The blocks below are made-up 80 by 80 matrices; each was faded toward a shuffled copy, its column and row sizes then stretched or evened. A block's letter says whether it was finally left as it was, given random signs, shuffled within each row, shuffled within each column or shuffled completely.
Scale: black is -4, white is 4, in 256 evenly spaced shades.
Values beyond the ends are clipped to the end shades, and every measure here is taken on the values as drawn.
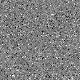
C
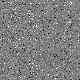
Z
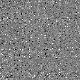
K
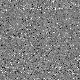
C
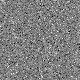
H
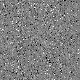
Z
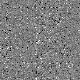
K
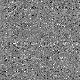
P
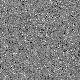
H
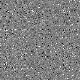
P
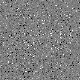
K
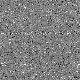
C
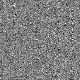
Z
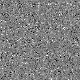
C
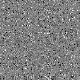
P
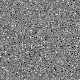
C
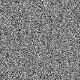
K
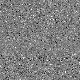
C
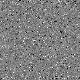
C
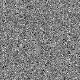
Z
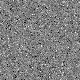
H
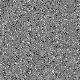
Z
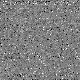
C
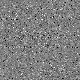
C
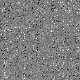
K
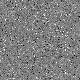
H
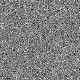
C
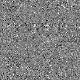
P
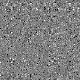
P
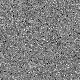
H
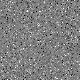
Z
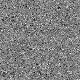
C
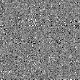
K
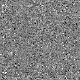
K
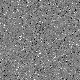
H
